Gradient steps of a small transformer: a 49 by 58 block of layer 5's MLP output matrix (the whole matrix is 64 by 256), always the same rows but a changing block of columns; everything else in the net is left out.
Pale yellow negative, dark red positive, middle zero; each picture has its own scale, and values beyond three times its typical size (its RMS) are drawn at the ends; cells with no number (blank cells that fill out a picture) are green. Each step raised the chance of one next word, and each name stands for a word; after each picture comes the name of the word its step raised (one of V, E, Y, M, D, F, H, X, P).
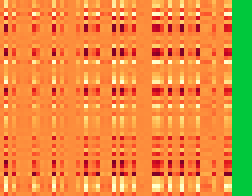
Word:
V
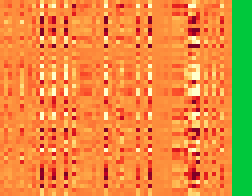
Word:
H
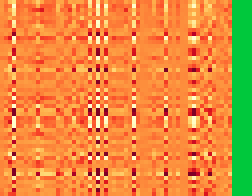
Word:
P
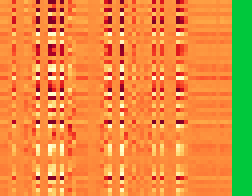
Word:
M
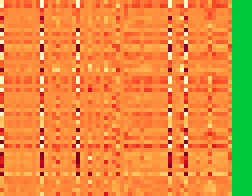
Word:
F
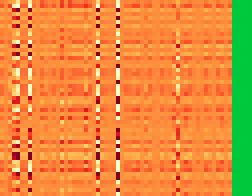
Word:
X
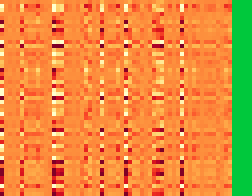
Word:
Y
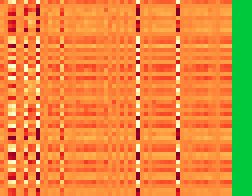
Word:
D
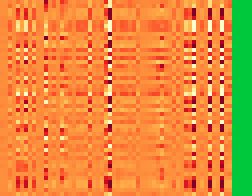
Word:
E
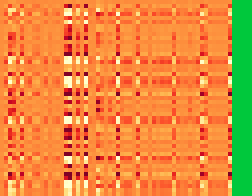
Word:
V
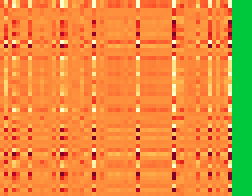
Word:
X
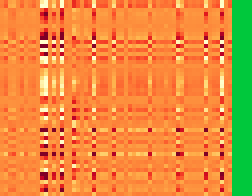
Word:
X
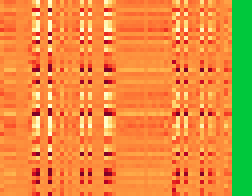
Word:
P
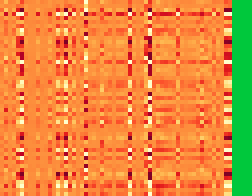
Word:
V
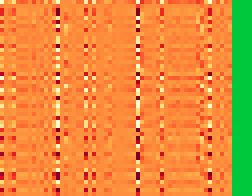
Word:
D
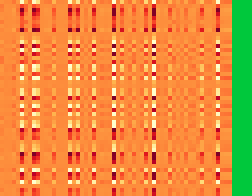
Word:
D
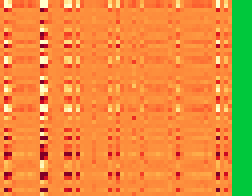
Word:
X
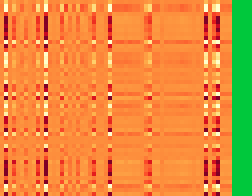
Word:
Y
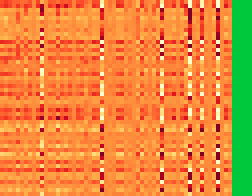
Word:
X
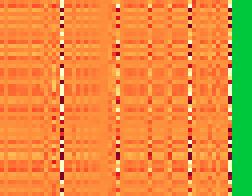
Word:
X
